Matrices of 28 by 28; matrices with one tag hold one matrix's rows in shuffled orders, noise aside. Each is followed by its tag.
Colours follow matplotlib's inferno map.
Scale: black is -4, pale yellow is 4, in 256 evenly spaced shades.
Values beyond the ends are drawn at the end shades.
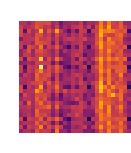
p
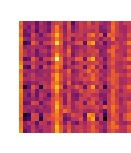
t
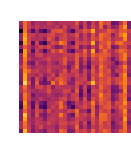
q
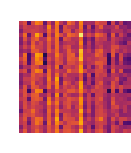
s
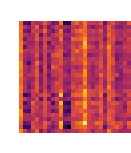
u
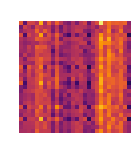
p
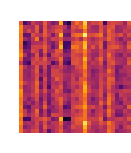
u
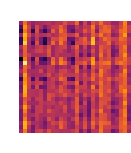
q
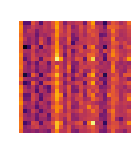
t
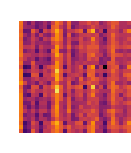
t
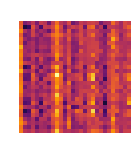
t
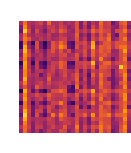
q
